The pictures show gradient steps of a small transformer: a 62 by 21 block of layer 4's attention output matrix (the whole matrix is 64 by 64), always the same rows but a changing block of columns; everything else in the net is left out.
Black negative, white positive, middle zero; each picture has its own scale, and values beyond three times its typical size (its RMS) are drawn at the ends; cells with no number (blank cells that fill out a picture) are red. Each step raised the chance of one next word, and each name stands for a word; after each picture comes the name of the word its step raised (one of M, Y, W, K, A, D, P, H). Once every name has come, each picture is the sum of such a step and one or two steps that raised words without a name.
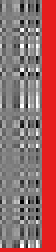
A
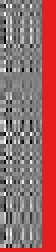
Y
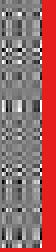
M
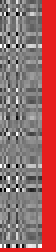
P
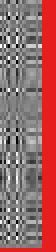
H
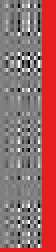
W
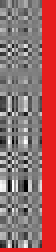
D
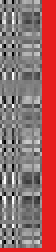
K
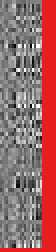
A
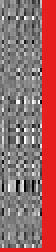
D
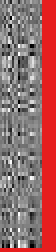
P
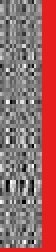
Y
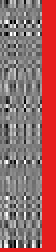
K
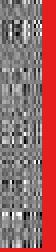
Y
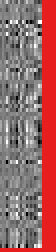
A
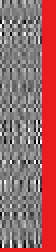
Y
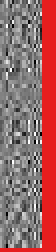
Y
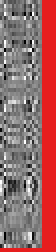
M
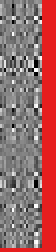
W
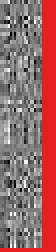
Y
